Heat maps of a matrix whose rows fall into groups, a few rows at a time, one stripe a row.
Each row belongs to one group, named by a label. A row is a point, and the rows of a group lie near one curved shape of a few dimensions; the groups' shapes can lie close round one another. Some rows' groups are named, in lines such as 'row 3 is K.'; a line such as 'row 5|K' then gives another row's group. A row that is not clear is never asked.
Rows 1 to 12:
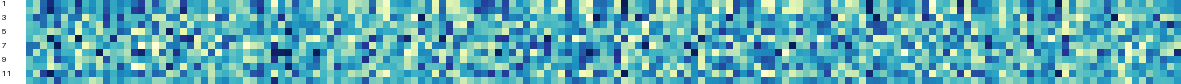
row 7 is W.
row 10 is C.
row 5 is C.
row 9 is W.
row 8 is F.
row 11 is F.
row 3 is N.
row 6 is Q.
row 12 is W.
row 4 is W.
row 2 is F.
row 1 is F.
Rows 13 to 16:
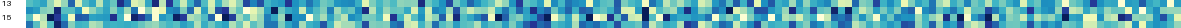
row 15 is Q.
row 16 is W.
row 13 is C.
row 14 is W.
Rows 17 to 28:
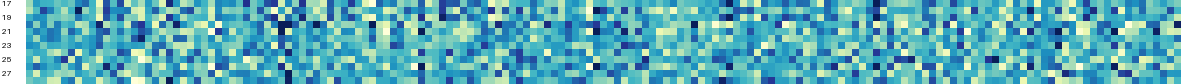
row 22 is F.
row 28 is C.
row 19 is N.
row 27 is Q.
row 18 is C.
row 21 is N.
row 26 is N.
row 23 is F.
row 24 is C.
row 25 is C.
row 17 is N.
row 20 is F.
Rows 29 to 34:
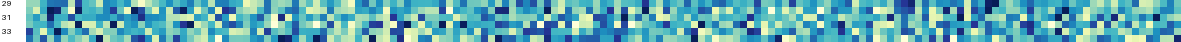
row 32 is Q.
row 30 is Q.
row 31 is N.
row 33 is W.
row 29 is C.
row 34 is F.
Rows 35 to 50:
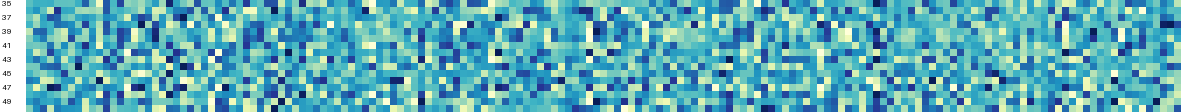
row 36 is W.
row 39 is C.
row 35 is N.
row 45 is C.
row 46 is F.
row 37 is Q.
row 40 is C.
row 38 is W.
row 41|N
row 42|Q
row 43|N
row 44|Q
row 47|Q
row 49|N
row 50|W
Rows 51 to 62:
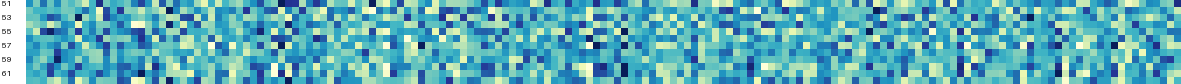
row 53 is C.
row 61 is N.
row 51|F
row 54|C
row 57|N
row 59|W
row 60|F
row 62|C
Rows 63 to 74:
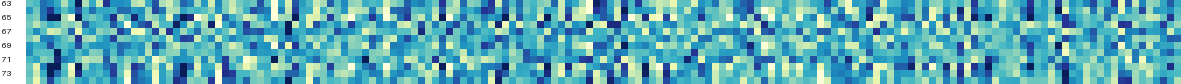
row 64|F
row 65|Q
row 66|Q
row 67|C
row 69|F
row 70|W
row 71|W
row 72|Q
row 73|Q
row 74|Q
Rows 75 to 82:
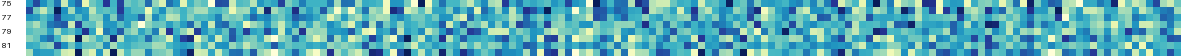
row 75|N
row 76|W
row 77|W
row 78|C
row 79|N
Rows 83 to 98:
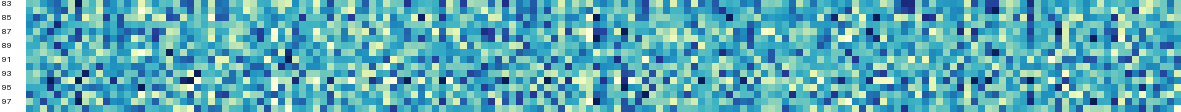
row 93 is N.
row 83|C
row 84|C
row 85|N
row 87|F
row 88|C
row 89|W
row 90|C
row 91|Q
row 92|F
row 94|Q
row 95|N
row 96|W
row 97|C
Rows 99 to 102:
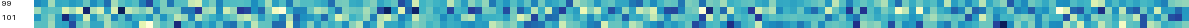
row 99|F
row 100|Q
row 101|W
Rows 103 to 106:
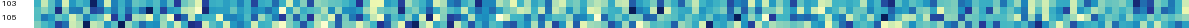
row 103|N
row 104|N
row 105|N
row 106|Q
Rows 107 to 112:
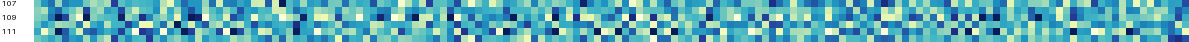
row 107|W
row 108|Q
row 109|Q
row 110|C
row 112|W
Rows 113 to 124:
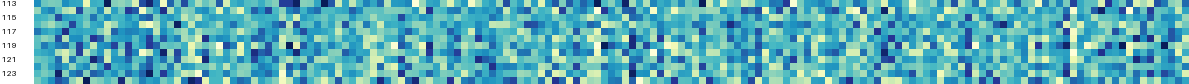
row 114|C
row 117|W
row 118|N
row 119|N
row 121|N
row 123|N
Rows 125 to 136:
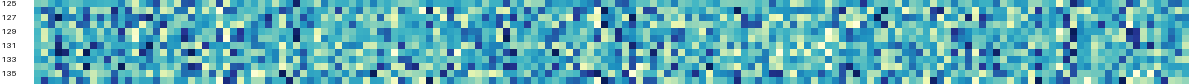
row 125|Q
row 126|N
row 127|F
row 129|Q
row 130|Q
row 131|N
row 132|Q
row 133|F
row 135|W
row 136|N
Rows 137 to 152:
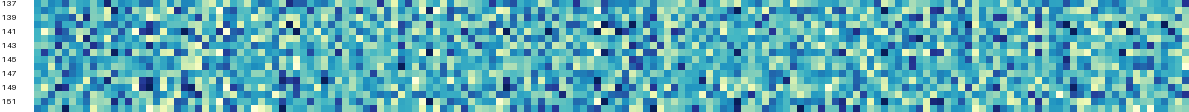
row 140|N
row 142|C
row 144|N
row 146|F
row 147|W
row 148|F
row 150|Q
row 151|N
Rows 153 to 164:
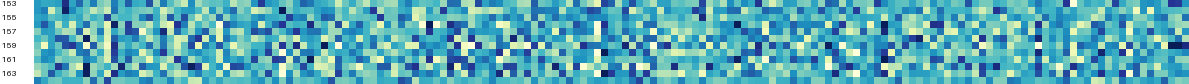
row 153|W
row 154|W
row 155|F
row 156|N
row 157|C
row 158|C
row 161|N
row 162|Q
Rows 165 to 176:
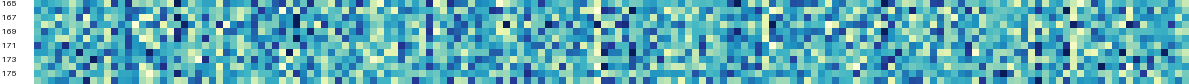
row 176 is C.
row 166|F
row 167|C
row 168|Q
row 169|N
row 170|C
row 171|W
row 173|N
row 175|C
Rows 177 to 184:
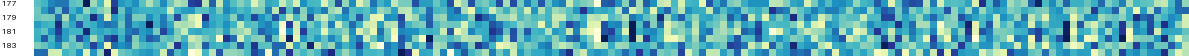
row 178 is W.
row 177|C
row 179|N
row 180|N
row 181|F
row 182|N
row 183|N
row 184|F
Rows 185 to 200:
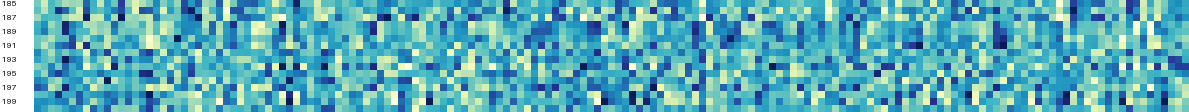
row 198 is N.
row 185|Q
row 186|Q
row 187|Q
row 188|W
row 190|C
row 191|C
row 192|F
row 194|W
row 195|F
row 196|F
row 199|N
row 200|F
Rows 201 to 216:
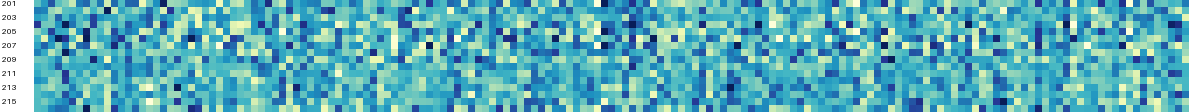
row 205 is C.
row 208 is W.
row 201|C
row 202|F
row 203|F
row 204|W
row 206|Q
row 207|N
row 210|F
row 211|W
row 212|W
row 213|C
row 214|W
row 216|C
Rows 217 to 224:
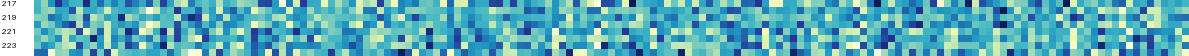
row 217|F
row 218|C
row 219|Q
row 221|C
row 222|N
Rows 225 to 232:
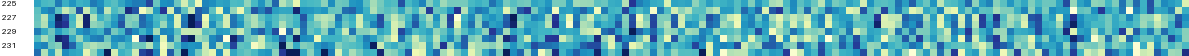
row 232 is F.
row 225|F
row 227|Q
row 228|Q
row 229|F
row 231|W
